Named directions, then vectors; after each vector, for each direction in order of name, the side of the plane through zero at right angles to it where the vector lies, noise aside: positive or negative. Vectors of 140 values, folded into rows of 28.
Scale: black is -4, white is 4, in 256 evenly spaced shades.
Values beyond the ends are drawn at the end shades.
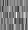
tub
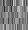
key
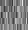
positive, negative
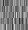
positive, positive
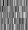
positive, positive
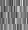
positive, negative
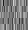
positive, positive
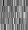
positive, positive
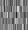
positive, negative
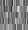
positive, negative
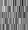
negative, negative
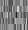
positive, negative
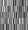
negative, negative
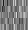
positive, positive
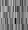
negative, positive
